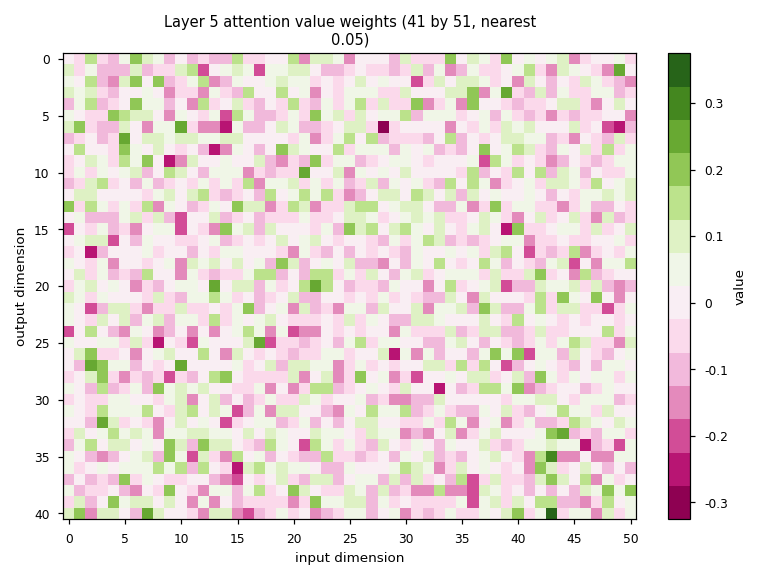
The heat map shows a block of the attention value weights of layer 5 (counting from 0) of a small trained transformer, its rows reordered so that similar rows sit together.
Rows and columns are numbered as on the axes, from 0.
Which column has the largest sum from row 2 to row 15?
5
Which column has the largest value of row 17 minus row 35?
45
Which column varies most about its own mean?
43
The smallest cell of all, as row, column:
6, 28
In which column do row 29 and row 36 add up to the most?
8
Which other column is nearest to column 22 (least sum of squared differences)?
23
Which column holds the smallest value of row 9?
9
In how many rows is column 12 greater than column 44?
17
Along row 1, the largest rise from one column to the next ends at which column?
49
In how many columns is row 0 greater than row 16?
23
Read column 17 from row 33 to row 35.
0 -0.1 0.05
